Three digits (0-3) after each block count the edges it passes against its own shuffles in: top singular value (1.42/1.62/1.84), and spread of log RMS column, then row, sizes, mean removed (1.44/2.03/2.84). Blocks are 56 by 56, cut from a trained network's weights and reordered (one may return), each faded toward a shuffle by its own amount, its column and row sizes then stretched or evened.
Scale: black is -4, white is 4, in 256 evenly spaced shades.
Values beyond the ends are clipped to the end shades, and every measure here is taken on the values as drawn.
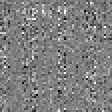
0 3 1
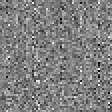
1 2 0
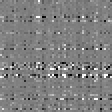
3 1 3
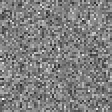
1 1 0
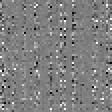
0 3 1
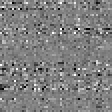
1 2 3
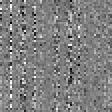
3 3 0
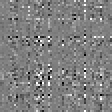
2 3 2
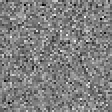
0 0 0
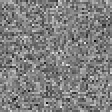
1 0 0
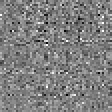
2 1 2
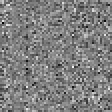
0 2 0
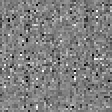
0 1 1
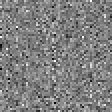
0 2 0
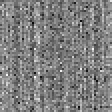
3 1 0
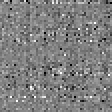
0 0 2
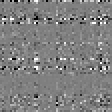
2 2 3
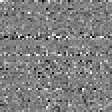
2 1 3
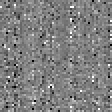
0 2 0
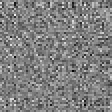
3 1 2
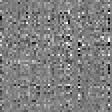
3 3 2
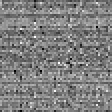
3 1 0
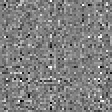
1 2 2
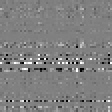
3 1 3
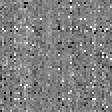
1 2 1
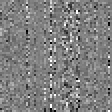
1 3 0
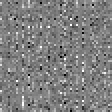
0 3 1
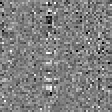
2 2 1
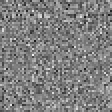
1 0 1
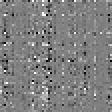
1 3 2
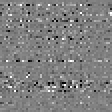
0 1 3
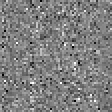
0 2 0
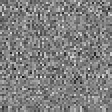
3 0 2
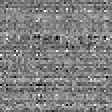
3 1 2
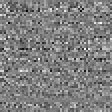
3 0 3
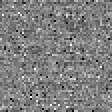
0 0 0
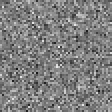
0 0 0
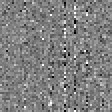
1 2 0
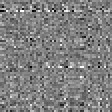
3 1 2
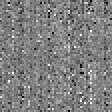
0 2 0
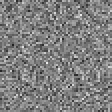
1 0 0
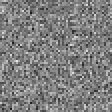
1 1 0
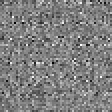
2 0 2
